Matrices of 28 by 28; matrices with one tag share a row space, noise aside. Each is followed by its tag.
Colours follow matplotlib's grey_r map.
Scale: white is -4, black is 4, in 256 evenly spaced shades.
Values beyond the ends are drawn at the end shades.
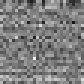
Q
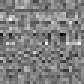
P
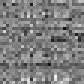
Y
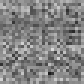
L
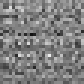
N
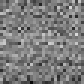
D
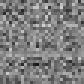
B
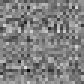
D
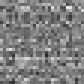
P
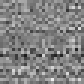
L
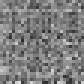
B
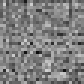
Y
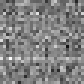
P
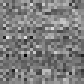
Y
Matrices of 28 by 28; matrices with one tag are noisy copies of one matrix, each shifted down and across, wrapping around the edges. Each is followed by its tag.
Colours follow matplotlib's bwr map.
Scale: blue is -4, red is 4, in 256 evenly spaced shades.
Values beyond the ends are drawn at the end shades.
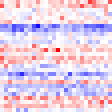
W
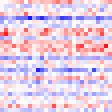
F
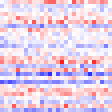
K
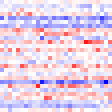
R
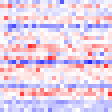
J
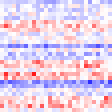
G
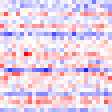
J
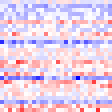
J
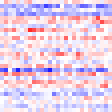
R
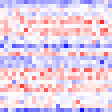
W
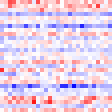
F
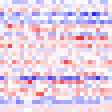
R
